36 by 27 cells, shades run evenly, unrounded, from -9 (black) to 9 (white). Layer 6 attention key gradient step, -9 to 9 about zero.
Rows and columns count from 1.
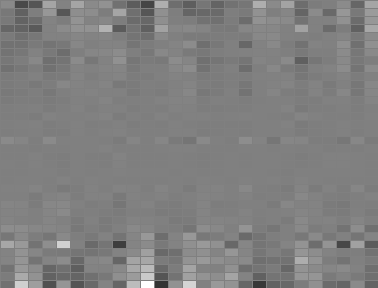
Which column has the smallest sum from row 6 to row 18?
22
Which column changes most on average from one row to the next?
9
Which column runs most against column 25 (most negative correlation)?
5
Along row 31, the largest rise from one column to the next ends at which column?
26
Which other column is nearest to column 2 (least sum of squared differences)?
10
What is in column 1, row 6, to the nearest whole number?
-1
